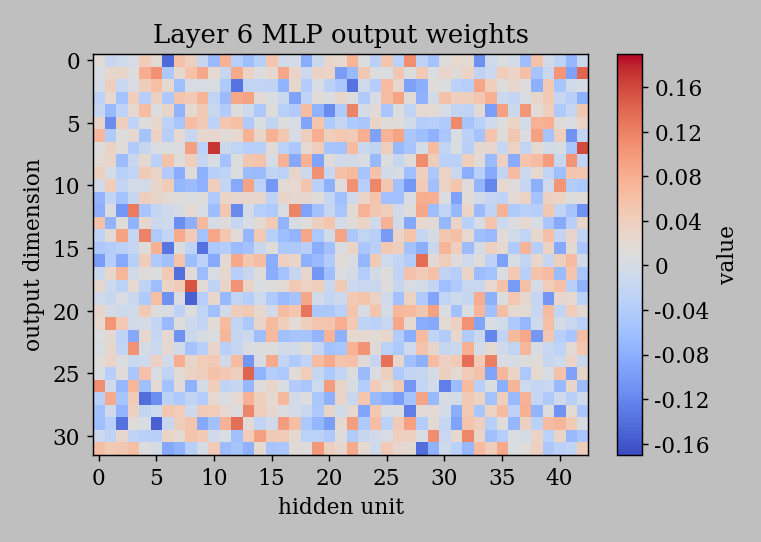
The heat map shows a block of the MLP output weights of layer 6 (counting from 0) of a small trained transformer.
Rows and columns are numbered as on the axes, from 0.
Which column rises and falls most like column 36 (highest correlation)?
5
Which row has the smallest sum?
15
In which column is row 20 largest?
18
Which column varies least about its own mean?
14
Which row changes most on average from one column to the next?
29
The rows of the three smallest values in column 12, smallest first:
2, 12, 10
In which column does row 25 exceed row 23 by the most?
13
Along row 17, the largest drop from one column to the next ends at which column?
7
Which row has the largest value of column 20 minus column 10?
0
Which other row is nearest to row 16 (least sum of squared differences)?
11
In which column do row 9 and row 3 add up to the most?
19
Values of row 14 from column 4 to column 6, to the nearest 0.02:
0.12 -0.04 -0.02
